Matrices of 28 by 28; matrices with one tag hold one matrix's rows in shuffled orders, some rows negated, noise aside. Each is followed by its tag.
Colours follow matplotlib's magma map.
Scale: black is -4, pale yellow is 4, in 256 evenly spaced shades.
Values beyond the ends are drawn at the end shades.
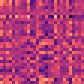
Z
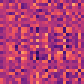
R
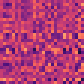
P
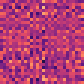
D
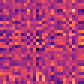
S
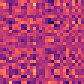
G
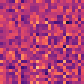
R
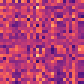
S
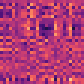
Z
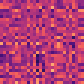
S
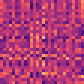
D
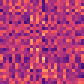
D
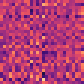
D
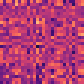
S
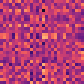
D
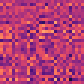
Z
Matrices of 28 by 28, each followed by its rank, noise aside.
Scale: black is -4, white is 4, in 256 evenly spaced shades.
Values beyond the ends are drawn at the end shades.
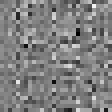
four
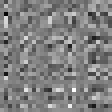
three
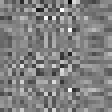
three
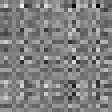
two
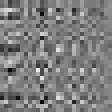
three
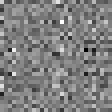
four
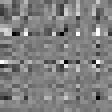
two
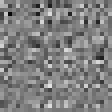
four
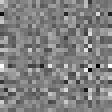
four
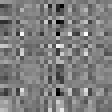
two
